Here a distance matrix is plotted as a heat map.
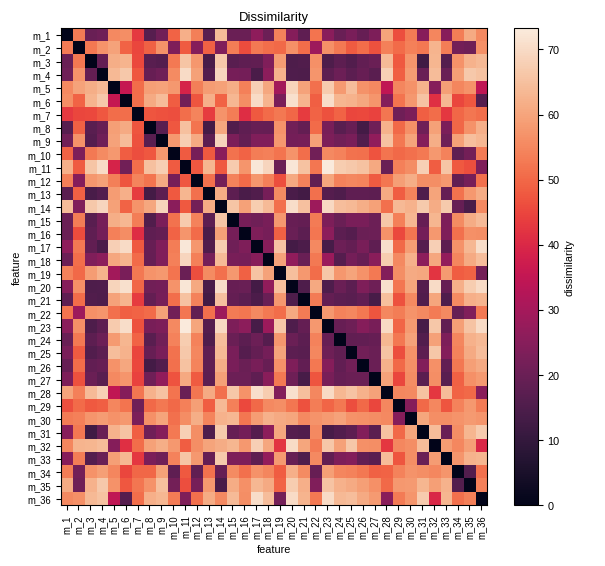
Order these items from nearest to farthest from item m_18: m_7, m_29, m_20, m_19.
m_20, m_7, m_29, m_19
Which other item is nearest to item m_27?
m_21
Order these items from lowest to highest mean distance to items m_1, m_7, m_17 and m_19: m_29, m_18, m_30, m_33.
m_33, m_18, m_29, m_30
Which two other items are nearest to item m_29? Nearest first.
m_7, m_30
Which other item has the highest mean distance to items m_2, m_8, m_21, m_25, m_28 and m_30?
m_32
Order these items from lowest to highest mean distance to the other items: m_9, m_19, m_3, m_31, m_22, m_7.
m_3, m_31, m_9, m_7, m_22, m_19
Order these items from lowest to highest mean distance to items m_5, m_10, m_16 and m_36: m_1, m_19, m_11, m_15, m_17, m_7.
m_19, m_11, m_1, m_7, m_15, m_17
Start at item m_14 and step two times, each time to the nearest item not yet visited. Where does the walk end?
m_34
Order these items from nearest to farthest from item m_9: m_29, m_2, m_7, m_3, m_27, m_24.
m_3, m_24, m_27, m_7, m_29, m_2
